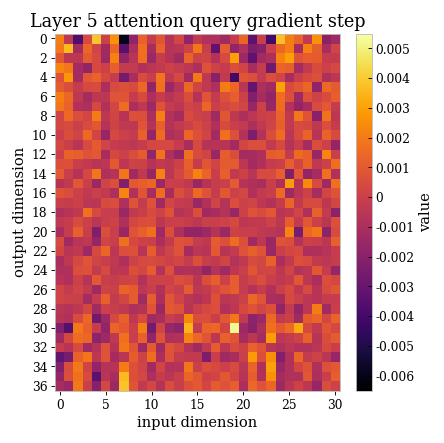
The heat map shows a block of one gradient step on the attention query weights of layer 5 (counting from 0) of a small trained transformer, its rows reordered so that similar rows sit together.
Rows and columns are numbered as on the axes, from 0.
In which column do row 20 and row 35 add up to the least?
4
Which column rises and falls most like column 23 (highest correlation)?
2
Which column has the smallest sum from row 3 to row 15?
21
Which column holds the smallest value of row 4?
19
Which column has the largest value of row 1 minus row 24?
1
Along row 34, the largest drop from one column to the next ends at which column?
24
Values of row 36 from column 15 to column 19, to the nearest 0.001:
0.001 0 0.001 0.001 0.001
